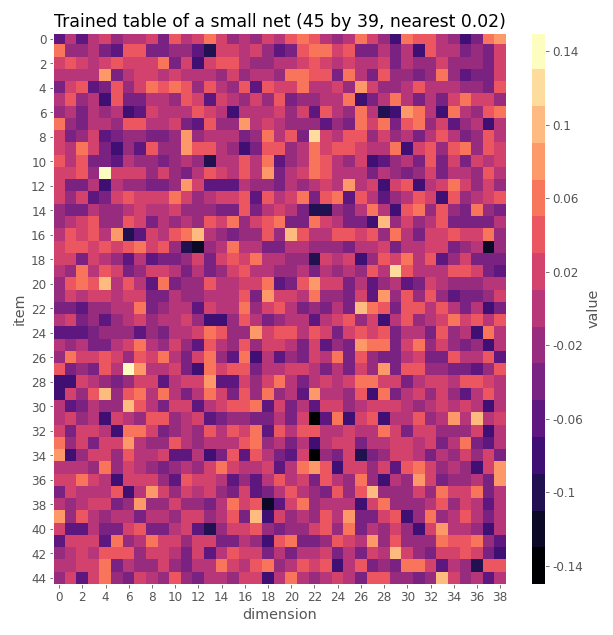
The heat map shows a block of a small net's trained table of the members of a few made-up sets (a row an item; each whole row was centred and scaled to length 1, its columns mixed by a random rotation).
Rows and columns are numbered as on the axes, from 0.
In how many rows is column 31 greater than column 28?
15
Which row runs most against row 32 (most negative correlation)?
16
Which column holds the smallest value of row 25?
37
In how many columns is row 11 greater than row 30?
16
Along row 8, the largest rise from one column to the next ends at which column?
22
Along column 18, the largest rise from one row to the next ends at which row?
43
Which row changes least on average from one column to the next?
2
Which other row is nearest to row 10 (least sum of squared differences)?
1
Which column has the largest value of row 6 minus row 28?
30
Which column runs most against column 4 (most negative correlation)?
11
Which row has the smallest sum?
34
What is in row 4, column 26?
0.08
